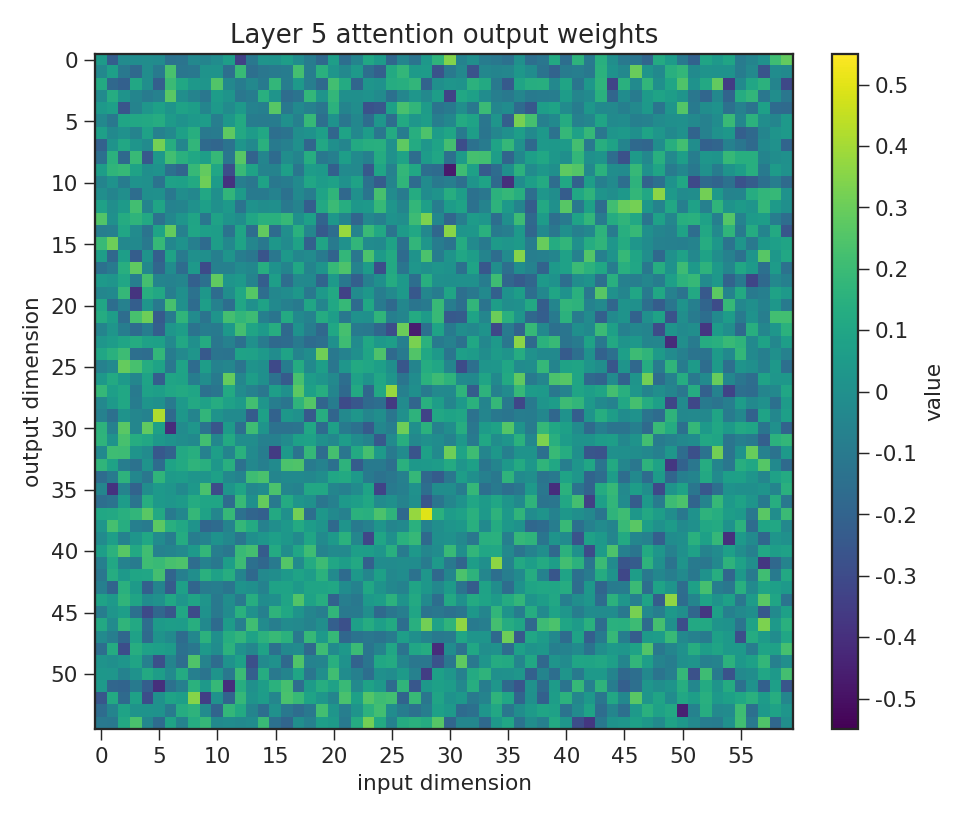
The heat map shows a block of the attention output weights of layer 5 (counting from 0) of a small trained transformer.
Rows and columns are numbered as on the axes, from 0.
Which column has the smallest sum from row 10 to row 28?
37
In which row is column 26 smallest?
25
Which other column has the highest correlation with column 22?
19
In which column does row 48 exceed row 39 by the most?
54
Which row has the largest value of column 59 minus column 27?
22
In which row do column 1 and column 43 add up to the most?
15
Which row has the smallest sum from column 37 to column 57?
10
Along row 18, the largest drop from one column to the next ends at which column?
35
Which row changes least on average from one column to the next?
31
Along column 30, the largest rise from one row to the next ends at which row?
14
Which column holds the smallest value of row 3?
30
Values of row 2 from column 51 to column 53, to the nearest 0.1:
0 0.1 0.3
